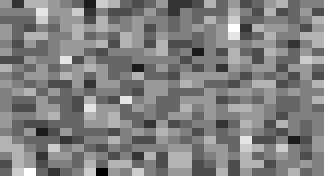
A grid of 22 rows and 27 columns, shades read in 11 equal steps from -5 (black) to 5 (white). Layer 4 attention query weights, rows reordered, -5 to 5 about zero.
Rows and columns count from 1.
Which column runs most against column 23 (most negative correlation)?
21
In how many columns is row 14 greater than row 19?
9
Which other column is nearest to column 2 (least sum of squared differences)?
15
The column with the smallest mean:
17
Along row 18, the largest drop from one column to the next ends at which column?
22
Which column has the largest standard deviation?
8
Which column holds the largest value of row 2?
4
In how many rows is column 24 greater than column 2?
11
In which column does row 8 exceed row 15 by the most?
6
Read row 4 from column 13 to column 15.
-2 0 -1
